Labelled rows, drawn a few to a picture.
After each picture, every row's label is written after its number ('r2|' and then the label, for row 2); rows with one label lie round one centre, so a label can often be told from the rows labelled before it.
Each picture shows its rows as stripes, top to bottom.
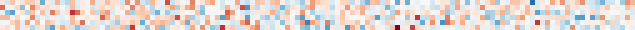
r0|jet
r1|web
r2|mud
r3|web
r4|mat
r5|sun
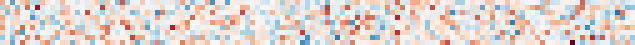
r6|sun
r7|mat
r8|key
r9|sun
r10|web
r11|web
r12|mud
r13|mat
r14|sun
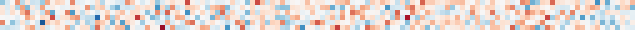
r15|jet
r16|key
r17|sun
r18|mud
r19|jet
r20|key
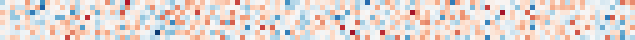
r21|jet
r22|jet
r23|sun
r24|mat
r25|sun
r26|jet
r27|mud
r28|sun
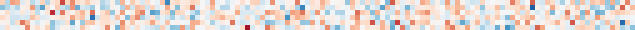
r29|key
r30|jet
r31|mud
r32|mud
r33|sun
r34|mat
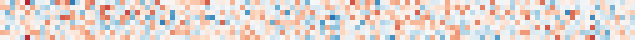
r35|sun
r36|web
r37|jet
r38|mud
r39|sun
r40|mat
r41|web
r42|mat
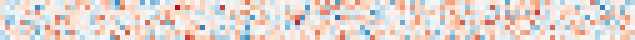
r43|mat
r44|sun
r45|mat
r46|web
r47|key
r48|jet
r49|jet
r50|jet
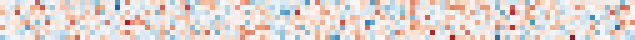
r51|mat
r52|key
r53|key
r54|mud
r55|jet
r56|key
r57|mat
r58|mat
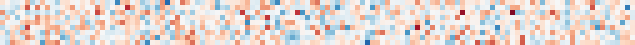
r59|mat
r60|mat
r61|key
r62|mat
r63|web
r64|mat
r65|jet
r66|jet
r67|jet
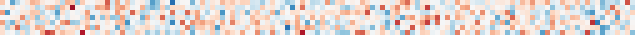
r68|mud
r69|mud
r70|web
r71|key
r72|sun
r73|key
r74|mud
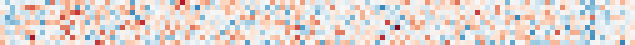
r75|mud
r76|web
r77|mud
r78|key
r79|jet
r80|sun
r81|web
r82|mud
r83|web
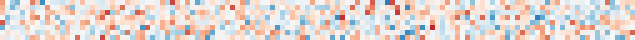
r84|web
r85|sun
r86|mud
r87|web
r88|web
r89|mat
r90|jet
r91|mud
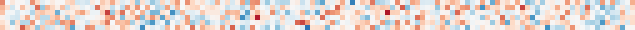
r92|web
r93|jet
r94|mud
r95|jet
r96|mud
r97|sun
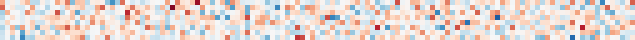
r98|sun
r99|web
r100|jet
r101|mat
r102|jet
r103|key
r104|mat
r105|mud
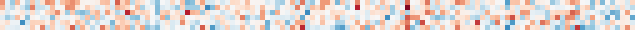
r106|mud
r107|mud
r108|jet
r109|key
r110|mud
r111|mud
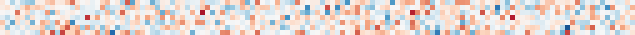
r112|mud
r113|mat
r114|sun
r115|key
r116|sun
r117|key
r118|mud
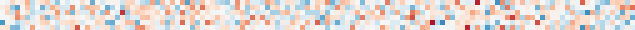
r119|mat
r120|jet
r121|sun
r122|key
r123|mat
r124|mud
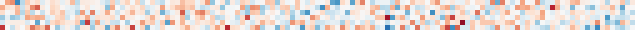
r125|mat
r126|web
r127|sun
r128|mat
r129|key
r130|web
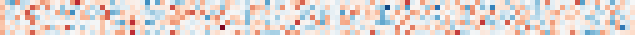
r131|mud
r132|web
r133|sun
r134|web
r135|web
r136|sun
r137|web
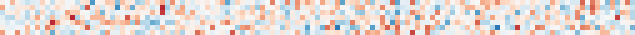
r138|key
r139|key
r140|key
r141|mud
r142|mud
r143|mat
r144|sun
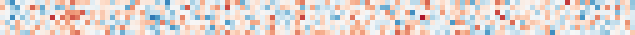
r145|mud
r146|web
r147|mud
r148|mud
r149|key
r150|mud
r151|mud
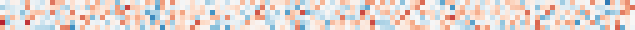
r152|key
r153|jet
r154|mud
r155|web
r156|sun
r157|sun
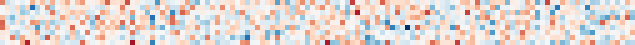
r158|mud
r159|sun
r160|mud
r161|key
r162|web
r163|jet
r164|web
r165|jet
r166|mat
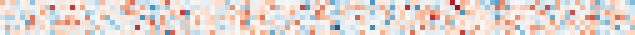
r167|mat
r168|mud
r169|mat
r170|mat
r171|key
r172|mat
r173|key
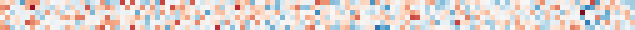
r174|mat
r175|web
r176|key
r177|mud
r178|web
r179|web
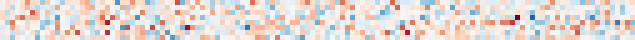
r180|web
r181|sun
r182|web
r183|web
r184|key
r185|jet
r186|mud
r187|jet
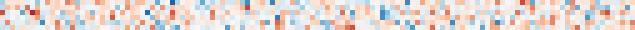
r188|jet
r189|mat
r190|web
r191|web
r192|jet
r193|jet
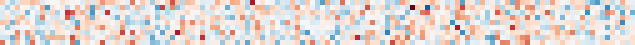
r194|web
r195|key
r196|mud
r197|key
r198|sun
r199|key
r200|sun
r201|mud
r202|web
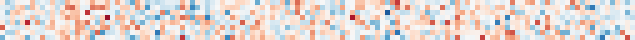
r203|mud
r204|mud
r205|key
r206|mud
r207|mat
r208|mud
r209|key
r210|key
